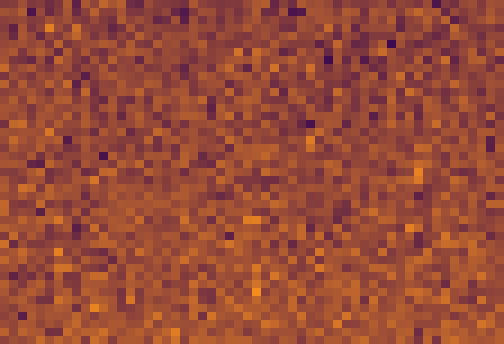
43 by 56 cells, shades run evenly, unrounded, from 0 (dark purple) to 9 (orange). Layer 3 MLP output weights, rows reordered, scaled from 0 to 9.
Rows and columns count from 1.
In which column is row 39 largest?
11
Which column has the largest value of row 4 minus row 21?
9
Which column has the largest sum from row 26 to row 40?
29
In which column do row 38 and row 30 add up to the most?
50
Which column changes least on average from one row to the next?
53
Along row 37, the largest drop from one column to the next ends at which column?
30
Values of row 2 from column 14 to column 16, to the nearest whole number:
5 3 3
